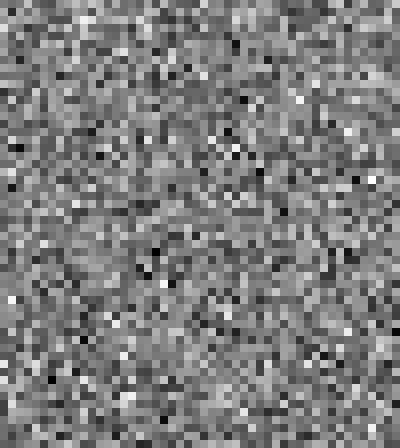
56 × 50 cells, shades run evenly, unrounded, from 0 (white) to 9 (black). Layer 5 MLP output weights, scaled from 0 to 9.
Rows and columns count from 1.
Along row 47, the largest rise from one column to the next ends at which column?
10
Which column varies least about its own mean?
23
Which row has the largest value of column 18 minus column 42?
26
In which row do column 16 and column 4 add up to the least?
45
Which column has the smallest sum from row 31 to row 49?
34
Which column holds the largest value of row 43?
11
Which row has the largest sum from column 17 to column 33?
32
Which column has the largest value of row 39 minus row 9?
47
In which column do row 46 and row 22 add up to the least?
1
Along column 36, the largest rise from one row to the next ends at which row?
52
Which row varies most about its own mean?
46
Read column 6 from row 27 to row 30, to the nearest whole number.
2 6 5 6
